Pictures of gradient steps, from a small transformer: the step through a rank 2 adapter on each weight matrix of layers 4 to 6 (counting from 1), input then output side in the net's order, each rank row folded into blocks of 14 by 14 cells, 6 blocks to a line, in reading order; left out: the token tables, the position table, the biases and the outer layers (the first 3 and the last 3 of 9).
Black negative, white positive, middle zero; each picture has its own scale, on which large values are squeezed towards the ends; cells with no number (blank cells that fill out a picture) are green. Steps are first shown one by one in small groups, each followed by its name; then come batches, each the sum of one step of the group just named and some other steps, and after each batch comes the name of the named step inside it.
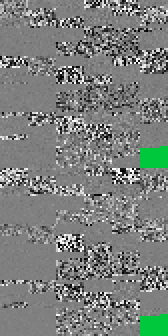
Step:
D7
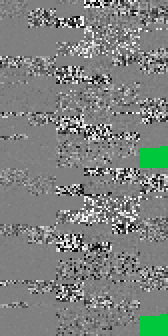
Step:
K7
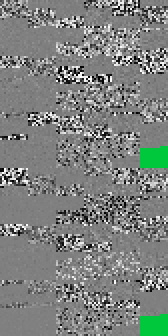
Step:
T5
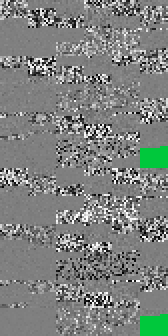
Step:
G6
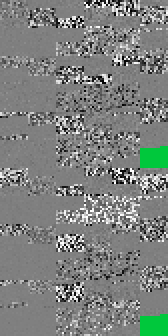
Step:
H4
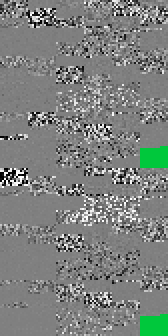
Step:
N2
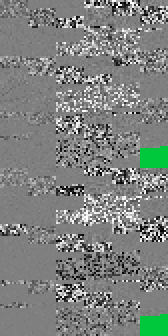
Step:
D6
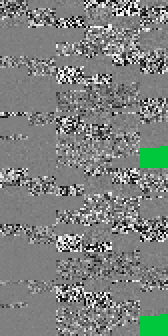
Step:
H4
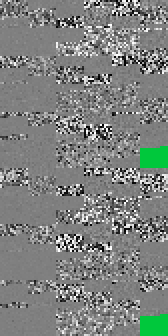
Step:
K7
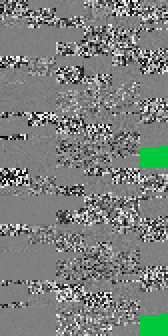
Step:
N2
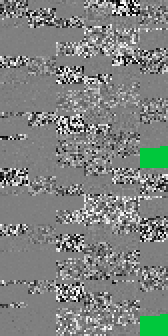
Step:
N2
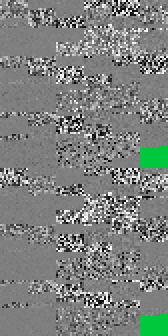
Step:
G6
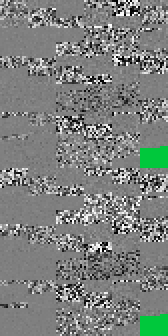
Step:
G6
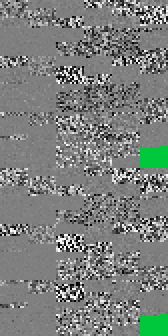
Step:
D7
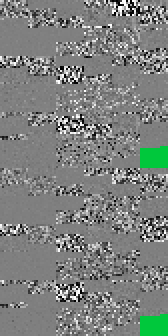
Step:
G6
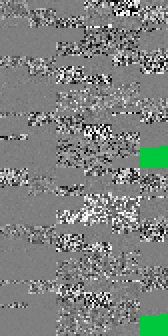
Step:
G6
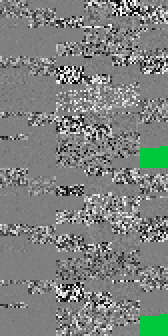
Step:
D6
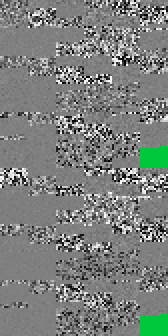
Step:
D6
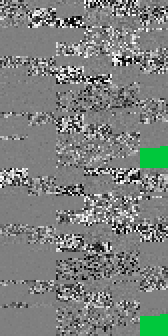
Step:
K7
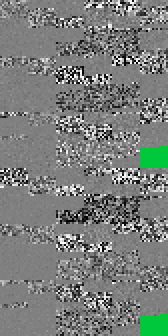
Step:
D7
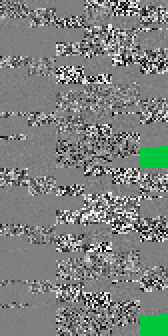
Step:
G6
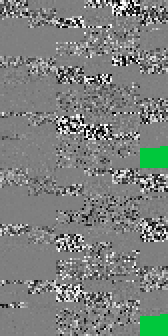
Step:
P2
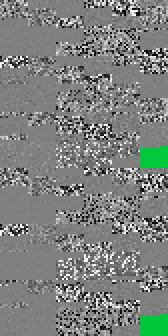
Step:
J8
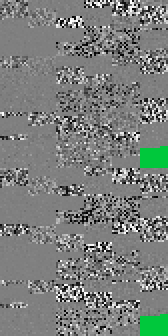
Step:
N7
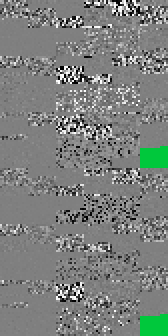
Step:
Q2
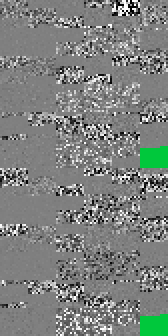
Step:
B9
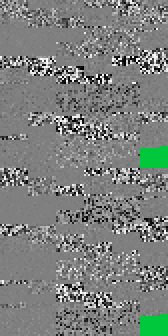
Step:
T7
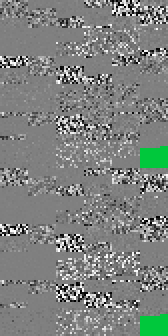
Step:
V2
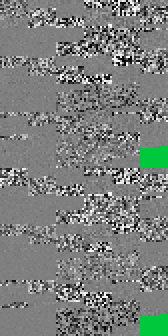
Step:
T7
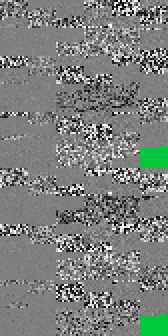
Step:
V2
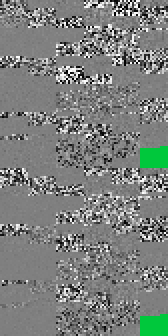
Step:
T7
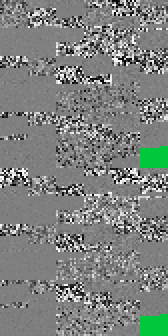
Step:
V2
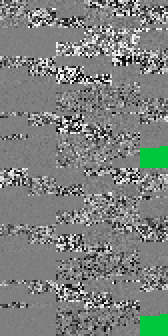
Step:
T7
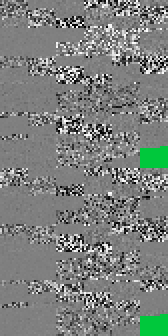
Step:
T7
